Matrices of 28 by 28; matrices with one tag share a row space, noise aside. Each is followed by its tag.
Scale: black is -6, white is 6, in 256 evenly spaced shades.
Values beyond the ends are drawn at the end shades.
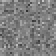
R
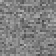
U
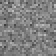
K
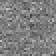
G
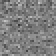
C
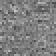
K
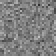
R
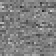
U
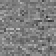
U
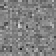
C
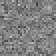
C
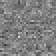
C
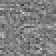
U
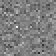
R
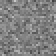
K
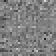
C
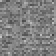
G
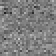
C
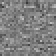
U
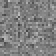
C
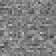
C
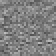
C
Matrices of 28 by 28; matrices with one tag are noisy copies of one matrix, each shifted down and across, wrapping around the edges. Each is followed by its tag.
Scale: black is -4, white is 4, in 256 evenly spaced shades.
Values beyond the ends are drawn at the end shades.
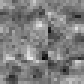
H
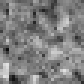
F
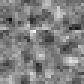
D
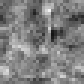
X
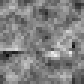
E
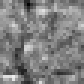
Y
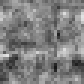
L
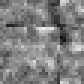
Y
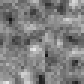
H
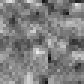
H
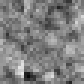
F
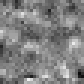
H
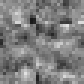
H
